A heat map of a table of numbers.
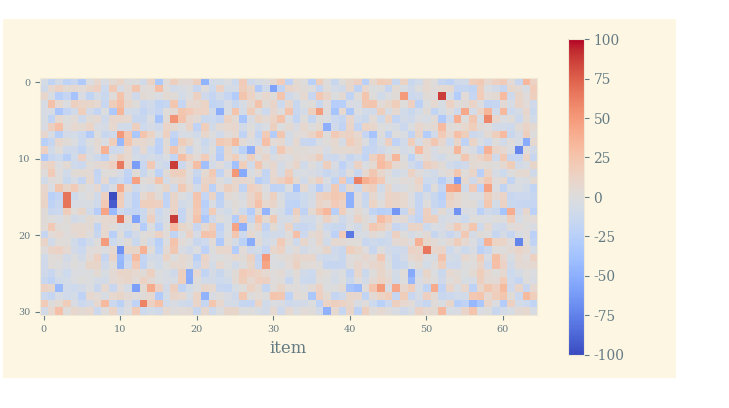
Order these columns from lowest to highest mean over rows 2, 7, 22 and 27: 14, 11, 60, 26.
26, 11, 14, 60
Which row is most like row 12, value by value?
19
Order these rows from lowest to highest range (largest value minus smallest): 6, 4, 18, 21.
6, 4, 21, 18
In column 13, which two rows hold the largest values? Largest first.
29, 22
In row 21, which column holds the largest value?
8
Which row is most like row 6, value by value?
30
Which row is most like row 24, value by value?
23
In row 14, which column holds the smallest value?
33
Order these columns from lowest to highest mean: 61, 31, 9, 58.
9, 61, 31, 58
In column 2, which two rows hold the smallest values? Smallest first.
27, 4
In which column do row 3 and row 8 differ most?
10
